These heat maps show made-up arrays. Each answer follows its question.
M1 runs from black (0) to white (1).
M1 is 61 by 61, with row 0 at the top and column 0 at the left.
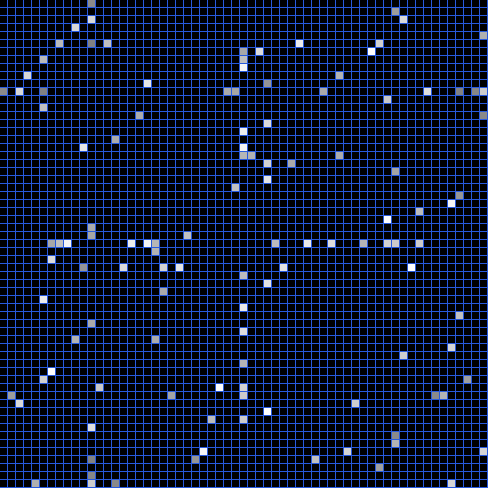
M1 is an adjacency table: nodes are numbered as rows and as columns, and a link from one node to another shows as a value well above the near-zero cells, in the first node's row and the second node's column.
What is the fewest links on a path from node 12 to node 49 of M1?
3
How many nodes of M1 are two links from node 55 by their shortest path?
4
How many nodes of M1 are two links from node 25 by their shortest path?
2
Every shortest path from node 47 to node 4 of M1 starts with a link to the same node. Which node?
node 5
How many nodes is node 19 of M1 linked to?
3
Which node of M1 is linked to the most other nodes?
node 30
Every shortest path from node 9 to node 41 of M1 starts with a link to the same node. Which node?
node 42
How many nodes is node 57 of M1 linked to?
3
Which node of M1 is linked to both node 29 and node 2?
node 11
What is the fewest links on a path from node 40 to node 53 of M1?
2
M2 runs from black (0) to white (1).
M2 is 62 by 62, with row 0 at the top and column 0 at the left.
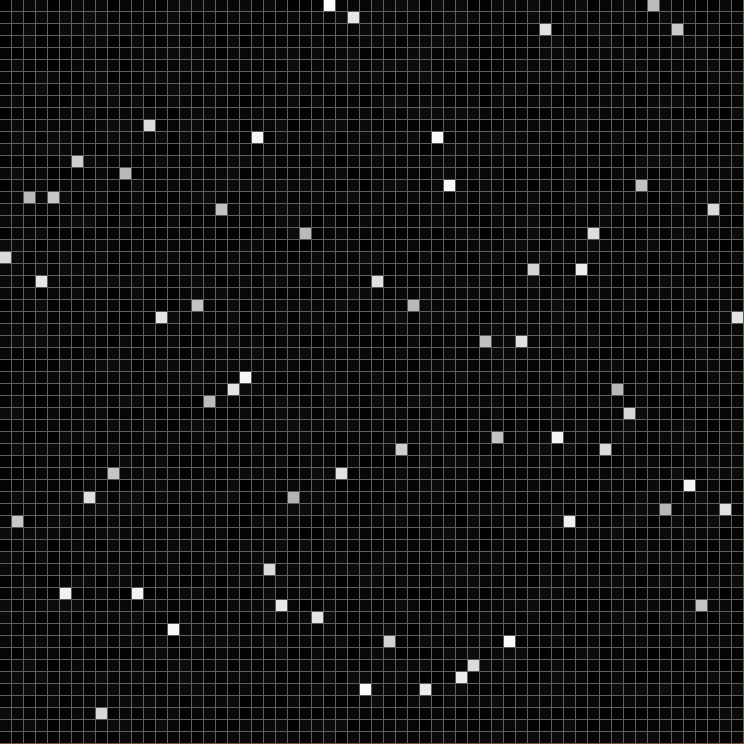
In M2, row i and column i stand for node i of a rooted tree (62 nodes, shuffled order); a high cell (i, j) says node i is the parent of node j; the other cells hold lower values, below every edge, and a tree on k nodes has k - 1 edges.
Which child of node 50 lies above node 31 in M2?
23
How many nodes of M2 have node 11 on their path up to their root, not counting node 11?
9
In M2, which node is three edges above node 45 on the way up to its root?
25
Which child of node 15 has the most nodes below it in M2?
53
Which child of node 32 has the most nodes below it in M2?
19
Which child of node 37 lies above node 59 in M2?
33
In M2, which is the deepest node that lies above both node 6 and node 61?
26
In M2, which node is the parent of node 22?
47
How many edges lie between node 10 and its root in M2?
8
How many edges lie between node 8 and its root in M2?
5
